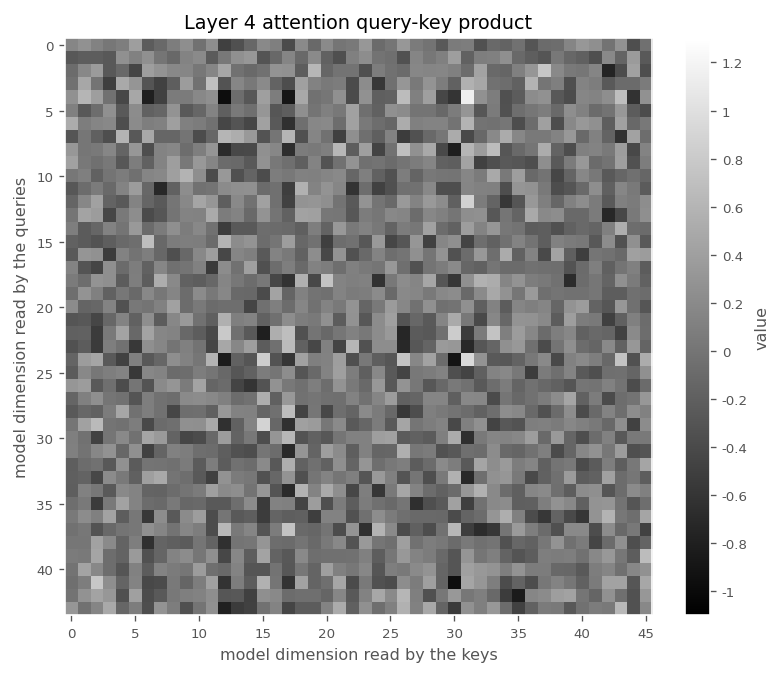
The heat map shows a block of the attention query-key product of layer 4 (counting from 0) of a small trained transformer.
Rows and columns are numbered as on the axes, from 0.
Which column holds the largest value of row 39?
45
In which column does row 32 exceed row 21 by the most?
32
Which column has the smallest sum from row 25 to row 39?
31
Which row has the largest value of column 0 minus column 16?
6
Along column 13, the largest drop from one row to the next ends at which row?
8
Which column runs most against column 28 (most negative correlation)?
30
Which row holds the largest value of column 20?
18
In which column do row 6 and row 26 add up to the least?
14
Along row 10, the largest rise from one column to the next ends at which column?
12
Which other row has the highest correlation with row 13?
3
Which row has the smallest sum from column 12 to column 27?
36
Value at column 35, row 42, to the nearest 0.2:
-0.8
